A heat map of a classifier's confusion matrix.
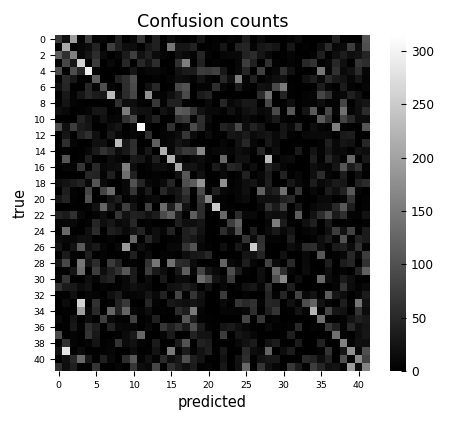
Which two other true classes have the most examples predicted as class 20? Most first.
30, 4
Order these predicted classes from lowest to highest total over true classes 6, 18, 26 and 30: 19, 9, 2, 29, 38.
2, 38, 29, 9, 19
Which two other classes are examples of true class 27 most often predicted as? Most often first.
35, 41
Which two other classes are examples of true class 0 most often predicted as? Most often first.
2, 41
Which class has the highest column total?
17
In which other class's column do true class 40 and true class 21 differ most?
3
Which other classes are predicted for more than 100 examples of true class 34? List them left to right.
3, 7, 9, 18
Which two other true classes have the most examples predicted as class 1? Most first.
39, 24
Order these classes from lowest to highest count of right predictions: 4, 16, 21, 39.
39, 16, 21, 4
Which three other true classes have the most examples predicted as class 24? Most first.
5, 23, 11
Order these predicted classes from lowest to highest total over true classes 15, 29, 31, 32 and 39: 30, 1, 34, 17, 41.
34, 30, 17, 41, 1
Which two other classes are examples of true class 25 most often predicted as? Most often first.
10, 38
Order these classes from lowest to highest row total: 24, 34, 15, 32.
32, 24, 15, 34
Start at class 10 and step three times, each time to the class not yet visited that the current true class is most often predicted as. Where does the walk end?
9
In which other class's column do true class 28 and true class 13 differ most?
8
